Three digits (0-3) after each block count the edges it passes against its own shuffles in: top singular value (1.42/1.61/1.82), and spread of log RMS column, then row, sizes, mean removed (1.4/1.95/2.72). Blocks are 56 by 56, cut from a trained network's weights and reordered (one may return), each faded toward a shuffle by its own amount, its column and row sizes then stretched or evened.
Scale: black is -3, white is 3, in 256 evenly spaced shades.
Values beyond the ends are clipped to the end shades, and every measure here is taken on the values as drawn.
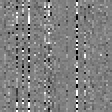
3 3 0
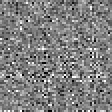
2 1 2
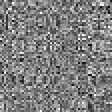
3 2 0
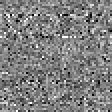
1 0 2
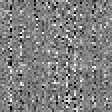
0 3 0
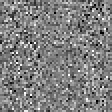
0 2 0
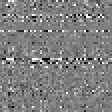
3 1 3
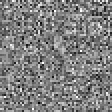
2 1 1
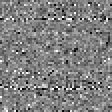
2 0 2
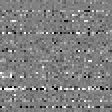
1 1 3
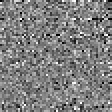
2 1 2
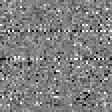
2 1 2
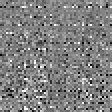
0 2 3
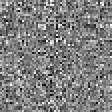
3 2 1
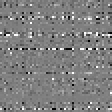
3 1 3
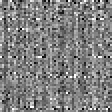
2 0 2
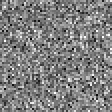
0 0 0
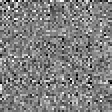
3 2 2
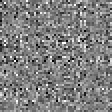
2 2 2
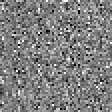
0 2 0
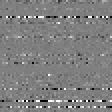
3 0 3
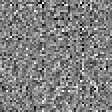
2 2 1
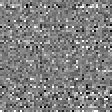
0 1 3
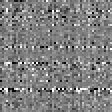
1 0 3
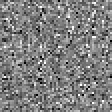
1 2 0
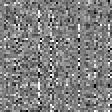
3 3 1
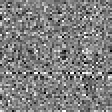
3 1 2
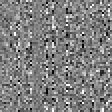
1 3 0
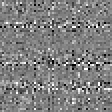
3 2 3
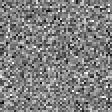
2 0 0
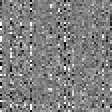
2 3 1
